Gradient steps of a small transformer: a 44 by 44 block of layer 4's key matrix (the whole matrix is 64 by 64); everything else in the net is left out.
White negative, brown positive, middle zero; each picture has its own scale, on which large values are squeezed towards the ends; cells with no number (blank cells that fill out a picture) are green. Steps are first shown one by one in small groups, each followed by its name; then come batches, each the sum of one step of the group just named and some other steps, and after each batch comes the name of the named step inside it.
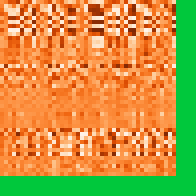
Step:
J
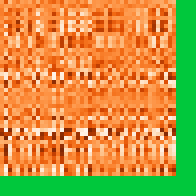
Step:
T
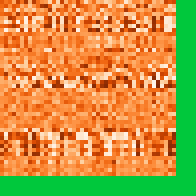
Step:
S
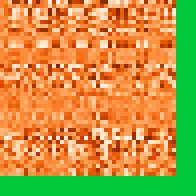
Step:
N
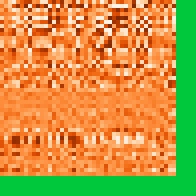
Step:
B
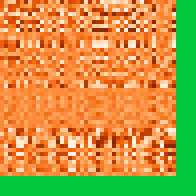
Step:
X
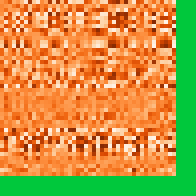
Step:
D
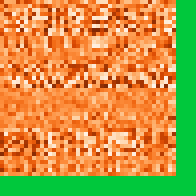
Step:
S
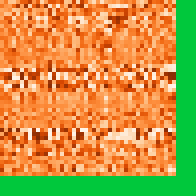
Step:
B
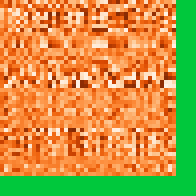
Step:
D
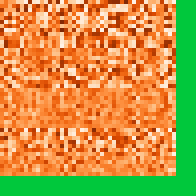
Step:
D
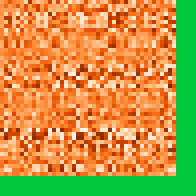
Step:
D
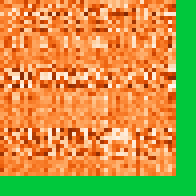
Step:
N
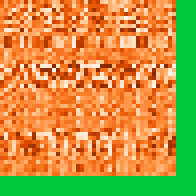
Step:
S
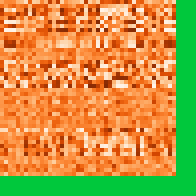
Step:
S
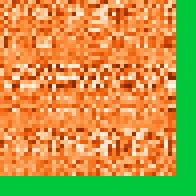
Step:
N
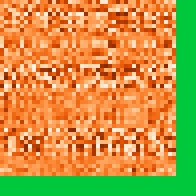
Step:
D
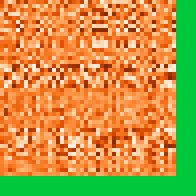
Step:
X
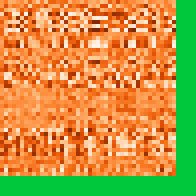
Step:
T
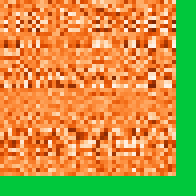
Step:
X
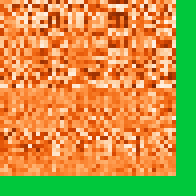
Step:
D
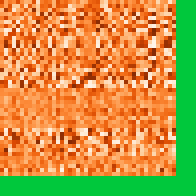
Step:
T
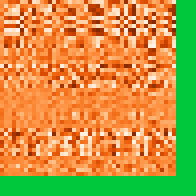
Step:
J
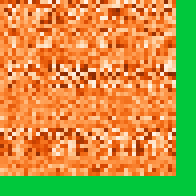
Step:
N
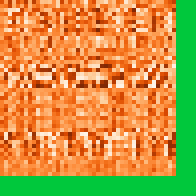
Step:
S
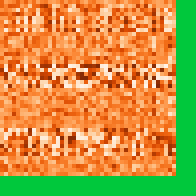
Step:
S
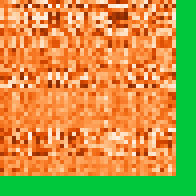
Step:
B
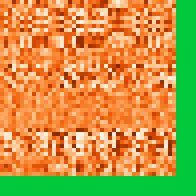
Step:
N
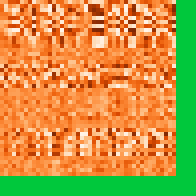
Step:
J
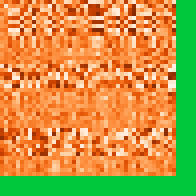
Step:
J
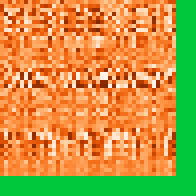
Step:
S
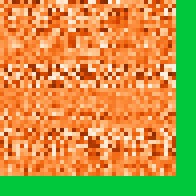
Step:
N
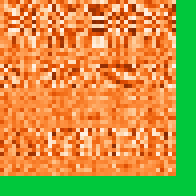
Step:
J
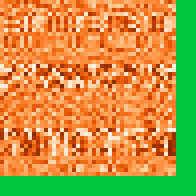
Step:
S
